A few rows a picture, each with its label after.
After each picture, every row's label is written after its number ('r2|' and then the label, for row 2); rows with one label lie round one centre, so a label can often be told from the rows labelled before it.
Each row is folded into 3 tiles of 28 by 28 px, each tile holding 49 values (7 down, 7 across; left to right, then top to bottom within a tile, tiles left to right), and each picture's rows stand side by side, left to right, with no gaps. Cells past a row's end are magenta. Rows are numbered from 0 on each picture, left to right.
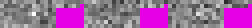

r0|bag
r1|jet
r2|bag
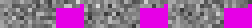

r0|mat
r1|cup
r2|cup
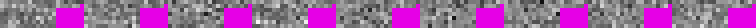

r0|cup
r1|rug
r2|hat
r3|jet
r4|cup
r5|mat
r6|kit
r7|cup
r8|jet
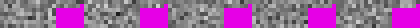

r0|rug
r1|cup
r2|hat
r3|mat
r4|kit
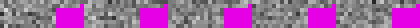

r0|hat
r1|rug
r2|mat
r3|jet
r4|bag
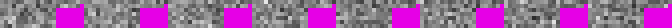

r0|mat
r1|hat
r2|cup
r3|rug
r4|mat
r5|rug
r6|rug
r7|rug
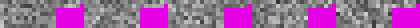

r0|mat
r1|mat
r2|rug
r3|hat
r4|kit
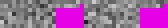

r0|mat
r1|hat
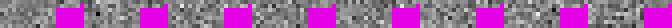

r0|kit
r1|bag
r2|cup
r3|rug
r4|mat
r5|cup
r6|bag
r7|rug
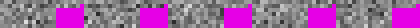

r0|cup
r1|bag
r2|mat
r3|hat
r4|mat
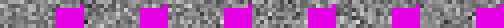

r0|hat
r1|bag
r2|jet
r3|jet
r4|jet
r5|jet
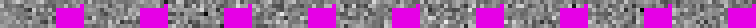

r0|rug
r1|cup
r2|hat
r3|rug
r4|rug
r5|rug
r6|cup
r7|rug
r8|rug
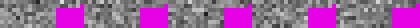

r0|mat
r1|bag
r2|hat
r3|jet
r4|hat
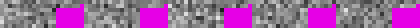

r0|rug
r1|rug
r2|rug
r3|jet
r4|mat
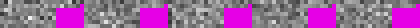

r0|hat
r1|kit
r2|hat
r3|jet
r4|hat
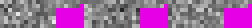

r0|jet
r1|rug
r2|hat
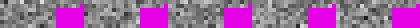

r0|hat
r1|jet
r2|rug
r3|rug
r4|rug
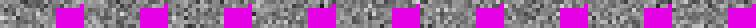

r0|mat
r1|mat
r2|jet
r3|cup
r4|mat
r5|hat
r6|cup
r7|cup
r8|mat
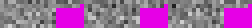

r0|kit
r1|bag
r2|bag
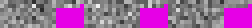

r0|mat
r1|cup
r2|jet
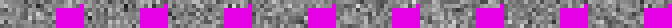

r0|mat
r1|cup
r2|cup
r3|jet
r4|mat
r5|kit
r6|jet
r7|jet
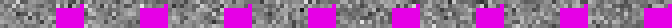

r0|cup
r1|cup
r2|bag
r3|bag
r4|cup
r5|kit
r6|kit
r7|mat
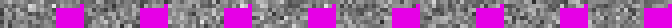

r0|hat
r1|kit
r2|cup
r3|cup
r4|bag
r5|kit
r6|jet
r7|mat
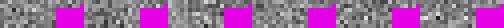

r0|hat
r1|cup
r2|rug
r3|bag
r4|mat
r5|mat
